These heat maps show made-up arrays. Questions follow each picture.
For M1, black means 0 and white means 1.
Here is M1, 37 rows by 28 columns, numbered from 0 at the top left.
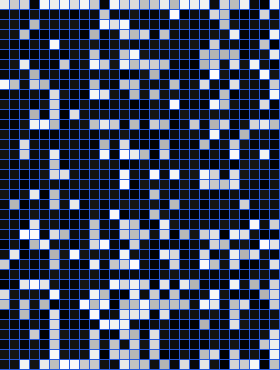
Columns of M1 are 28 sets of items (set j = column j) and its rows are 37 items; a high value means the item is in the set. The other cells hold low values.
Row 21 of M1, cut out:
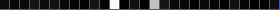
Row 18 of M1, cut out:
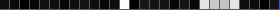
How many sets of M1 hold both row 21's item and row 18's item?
0
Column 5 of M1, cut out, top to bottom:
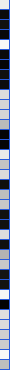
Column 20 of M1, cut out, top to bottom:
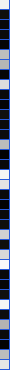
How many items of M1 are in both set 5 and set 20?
8
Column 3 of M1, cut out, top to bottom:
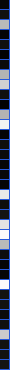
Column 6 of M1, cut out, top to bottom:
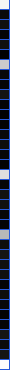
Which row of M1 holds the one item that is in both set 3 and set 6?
23
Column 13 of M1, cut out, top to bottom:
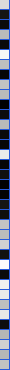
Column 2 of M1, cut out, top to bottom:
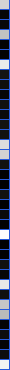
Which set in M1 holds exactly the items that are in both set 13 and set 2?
14
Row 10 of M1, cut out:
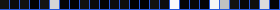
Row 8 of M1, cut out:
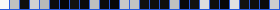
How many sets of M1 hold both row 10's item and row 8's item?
1
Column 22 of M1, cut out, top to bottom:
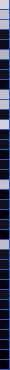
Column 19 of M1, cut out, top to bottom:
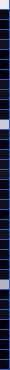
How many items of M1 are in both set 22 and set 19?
2
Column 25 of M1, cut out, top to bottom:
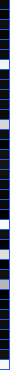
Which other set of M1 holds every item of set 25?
16
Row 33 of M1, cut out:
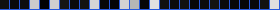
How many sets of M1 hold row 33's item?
7
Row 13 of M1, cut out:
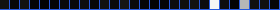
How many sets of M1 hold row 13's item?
2
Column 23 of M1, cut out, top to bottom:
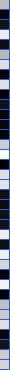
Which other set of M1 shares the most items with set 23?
12
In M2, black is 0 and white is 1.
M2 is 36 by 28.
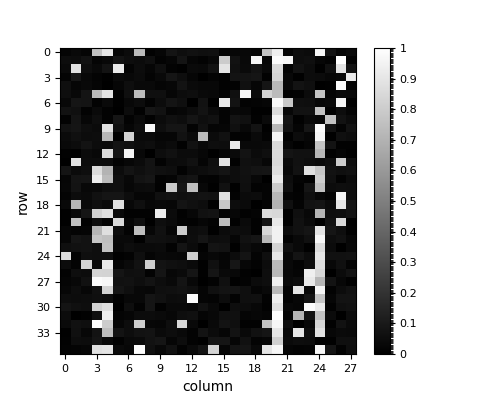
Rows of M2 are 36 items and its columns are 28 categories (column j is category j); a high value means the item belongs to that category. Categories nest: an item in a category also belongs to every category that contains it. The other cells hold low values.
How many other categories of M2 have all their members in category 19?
5
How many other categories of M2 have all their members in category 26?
5
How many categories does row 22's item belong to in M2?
5
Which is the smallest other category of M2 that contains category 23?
3
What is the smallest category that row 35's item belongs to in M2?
14
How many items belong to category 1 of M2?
4
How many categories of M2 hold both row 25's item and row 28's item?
3
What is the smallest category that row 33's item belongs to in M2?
22
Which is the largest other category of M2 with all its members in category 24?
4
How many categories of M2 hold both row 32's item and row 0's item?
6
